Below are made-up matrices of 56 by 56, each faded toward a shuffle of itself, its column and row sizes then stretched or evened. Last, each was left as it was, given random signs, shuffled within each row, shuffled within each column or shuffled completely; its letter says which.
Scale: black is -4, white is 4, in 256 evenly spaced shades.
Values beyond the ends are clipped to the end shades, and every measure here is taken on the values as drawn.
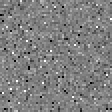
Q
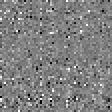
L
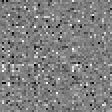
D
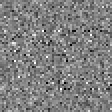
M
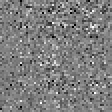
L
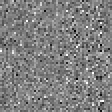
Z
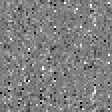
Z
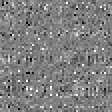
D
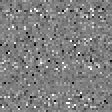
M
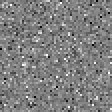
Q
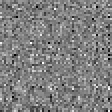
D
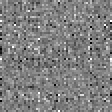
D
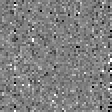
Z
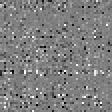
L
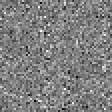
Z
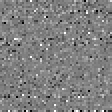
M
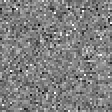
Q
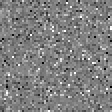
Q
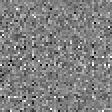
L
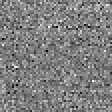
M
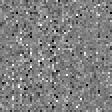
Z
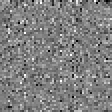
D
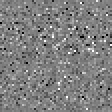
M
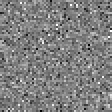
Q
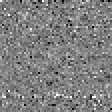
M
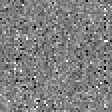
Z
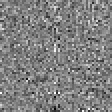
L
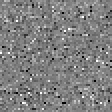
M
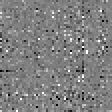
L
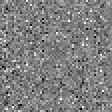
Z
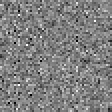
Z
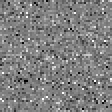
M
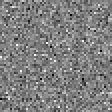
Q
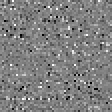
M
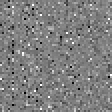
Z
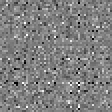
D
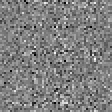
L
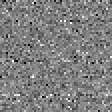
M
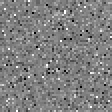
Q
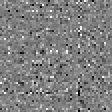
D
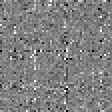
L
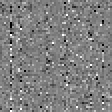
Z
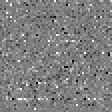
M
